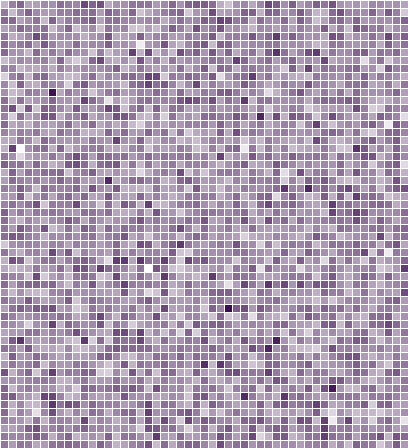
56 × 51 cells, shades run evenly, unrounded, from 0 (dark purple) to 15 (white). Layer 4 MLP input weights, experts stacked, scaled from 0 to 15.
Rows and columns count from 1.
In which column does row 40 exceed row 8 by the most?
30
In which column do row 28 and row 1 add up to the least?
34
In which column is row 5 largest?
28
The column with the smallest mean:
45
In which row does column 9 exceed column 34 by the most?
36
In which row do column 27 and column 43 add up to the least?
2
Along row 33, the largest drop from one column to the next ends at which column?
15
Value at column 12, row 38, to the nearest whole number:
6
